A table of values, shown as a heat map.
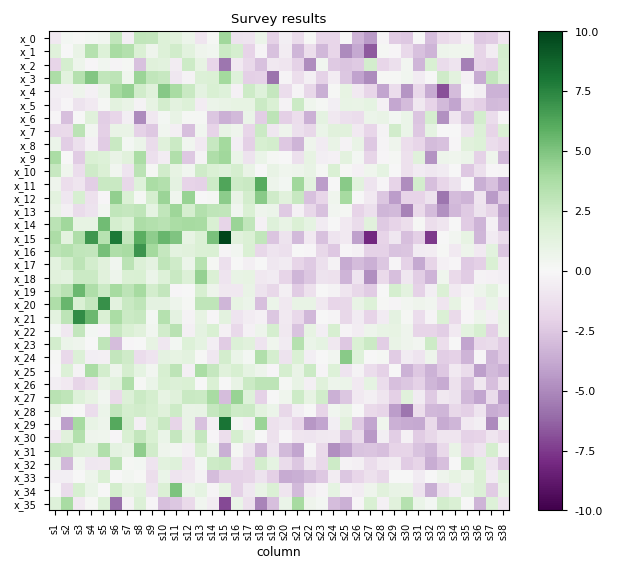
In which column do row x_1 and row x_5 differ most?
s27
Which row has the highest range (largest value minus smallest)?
x_15
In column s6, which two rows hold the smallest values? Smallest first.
x_35, x_23
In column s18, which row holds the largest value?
x_11
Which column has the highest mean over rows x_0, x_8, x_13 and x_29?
s15
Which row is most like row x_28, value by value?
x_13
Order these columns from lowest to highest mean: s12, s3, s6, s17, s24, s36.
s36, s24, s17, s12, s3, s6
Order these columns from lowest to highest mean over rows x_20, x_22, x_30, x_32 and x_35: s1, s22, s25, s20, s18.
s25, s18, s20, s22, s1
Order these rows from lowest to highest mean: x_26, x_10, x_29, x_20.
x_29, x_26, x_10, x_20
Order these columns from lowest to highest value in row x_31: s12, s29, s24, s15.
s24, s15, s29, s12
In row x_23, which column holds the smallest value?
s35
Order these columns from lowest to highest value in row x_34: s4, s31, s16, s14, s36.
s16, s31, s14, s4, s36
